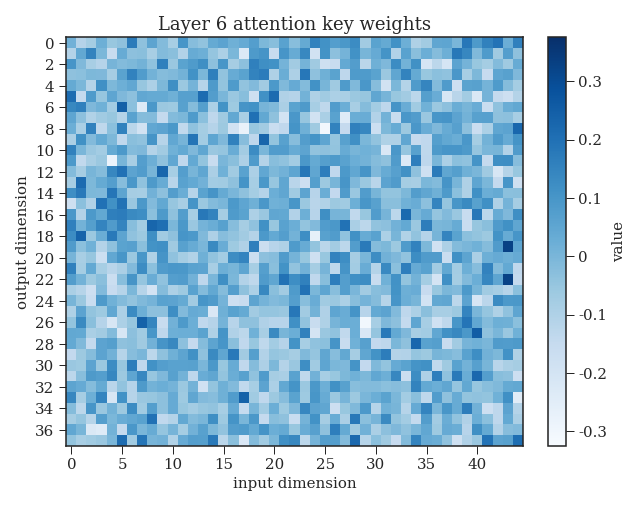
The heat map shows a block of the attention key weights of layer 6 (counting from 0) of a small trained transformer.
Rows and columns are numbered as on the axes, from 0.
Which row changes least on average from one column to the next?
32
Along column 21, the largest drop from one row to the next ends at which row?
23
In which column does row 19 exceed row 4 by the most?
43
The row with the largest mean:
0
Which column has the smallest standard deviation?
15
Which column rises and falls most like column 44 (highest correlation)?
42
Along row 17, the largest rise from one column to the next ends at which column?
8
